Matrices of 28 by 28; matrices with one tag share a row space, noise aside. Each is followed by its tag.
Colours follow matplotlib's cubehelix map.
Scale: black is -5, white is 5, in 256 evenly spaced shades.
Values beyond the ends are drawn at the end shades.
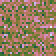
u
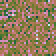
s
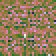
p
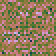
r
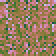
s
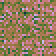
u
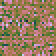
u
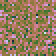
s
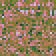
r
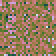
s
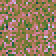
s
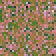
s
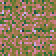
u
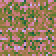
p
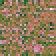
u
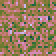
p
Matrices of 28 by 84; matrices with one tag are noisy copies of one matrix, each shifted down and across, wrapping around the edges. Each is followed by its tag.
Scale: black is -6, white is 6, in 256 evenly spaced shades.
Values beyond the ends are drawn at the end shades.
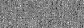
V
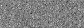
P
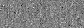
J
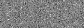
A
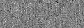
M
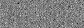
P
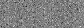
P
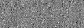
J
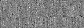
M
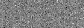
A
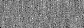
M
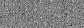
P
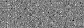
P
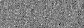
J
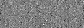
J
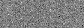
A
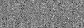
J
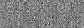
J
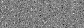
A
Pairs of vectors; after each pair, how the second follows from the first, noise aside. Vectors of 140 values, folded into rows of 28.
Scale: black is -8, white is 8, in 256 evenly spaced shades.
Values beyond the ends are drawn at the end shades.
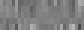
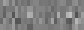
wrapped around.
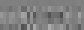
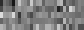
wrapped around, scaled up.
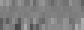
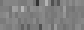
wrapped around, partly zeroed.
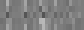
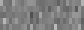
shuffled.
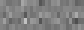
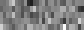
wrapped around, scaled up.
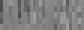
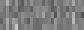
wrapped around, negated.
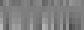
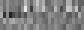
wrapped around, scaled up.
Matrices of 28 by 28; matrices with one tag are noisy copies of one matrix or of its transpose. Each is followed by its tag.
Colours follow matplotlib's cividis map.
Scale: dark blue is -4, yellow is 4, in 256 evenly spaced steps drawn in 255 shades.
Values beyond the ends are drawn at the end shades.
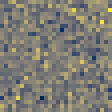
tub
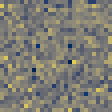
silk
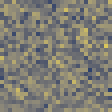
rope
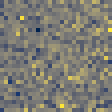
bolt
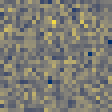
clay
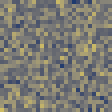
rope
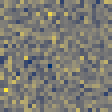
tub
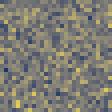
bolt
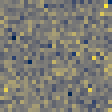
tub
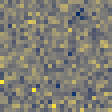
rope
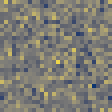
silk
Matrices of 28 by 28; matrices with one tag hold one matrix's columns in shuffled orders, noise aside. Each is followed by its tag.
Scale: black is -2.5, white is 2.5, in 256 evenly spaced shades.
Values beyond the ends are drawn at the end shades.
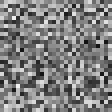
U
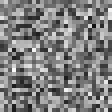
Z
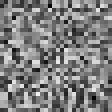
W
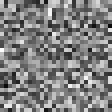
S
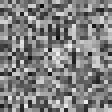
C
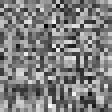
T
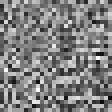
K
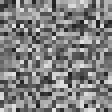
S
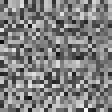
S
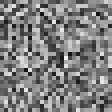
C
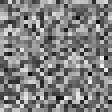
K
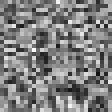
T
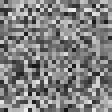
U
